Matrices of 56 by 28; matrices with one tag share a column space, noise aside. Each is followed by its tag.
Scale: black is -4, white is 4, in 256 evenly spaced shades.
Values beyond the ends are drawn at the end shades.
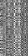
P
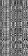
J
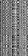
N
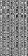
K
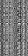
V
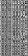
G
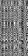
J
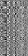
K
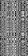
G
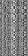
K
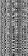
P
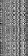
V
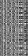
V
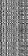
V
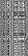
G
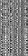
P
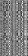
G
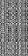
V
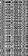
N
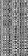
P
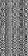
P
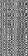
P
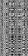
P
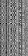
V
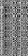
K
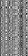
K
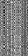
N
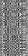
P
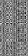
V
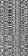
N
